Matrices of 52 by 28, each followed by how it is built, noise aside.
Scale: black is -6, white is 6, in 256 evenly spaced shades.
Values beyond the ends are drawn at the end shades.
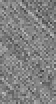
Toeplitz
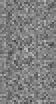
repeating rows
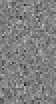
uneven columns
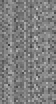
repeating rows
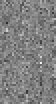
uneven columns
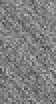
Toeplitz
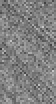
Toeplitz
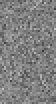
noise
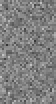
repeating rows
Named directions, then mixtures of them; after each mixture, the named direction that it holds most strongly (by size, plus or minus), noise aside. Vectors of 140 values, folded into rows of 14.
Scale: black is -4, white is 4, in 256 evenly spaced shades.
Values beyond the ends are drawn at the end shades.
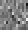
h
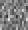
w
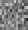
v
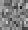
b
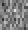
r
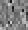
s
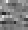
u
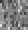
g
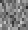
g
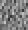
w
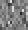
s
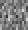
w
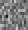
w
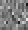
h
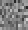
v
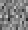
w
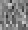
s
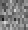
r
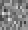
b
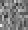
v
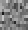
u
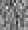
v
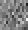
h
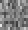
g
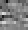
u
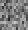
w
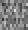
r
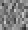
r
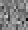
w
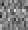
w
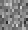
b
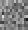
v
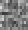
u
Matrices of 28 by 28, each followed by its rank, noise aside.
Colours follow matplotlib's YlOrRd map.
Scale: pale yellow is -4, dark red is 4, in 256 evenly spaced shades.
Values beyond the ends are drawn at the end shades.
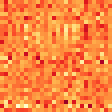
four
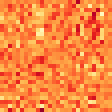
four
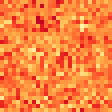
seven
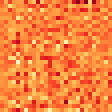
six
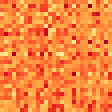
five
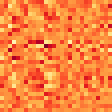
three
